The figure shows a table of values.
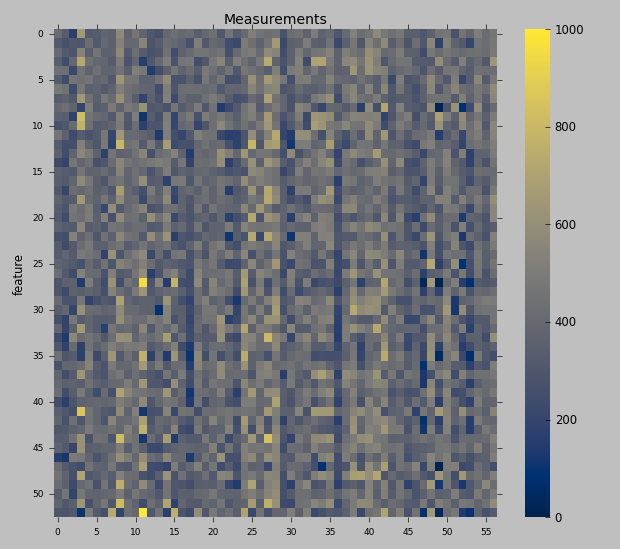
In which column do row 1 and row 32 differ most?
3
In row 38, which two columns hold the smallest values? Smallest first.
47, 53
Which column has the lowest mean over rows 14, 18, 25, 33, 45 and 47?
36
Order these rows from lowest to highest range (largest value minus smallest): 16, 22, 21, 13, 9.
21, 16, 13, 22, 9
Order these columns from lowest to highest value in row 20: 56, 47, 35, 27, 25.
47, 35, 56, 27, 25
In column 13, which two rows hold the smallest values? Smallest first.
30, 11
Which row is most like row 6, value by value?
50
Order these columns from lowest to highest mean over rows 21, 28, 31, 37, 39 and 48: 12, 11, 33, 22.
12, 22, 11, 33
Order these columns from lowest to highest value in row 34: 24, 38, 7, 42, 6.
6, 38, 7, 24, 42
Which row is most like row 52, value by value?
27
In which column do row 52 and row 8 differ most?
11
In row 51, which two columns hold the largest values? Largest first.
8, 27
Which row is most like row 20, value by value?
22
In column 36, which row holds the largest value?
10
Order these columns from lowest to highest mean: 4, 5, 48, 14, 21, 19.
5, 19, 4, 21, 14, 48
